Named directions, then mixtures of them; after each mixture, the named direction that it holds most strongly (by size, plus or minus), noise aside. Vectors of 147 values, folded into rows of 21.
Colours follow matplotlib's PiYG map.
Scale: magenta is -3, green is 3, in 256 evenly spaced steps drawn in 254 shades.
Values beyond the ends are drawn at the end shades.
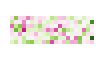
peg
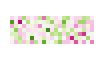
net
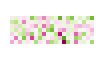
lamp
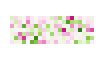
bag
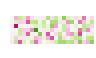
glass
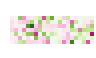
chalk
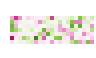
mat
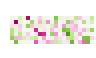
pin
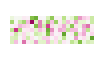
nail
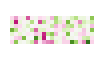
pin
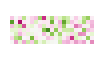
net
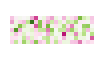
nail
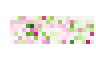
chalk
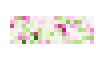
bag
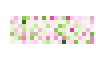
lamp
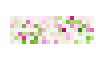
bag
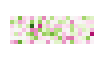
chalk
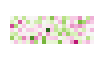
net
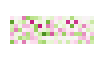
nail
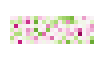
glass
